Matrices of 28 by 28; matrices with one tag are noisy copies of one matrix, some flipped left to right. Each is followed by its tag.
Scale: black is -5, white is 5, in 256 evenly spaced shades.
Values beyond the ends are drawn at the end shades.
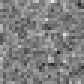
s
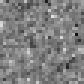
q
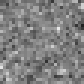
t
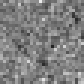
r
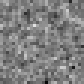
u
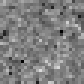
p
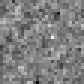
u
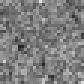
r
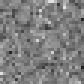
s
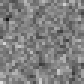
r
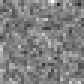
s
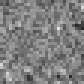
t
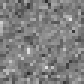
q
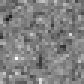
r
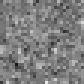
q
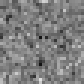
r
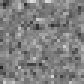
s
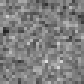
p
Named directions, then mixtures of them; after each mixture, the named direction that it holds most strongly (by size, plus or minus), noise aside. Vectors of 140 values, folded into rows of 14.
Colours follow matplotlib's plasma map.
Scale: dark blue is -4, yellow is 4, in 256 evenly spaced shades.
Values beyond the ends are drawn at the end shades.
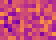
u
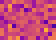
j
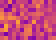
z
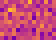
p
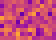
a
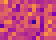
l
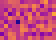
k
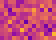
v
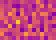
k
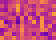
l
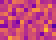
u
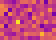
k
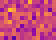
p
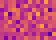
p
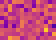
j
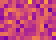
p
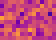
a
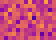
p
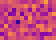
k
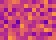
k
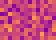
u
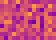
l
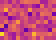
k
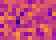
a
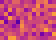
k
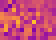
z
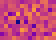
k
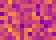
u
